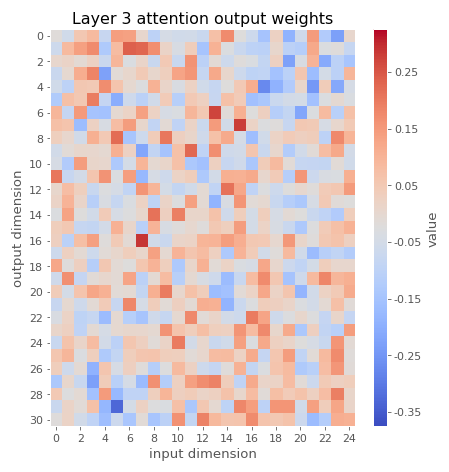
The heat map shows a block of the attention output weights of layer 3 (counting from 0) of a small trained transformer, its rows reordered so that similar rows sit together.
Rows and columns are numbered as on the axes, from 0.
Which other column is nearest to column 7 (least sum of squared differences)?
2
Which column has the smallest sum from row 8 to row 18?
21
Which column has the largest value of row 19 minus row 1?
17
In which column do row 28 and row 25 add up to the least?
5
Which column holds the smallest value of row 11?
7
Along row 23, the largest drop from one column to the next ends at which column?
20
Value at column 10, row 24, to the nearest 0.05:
0.2
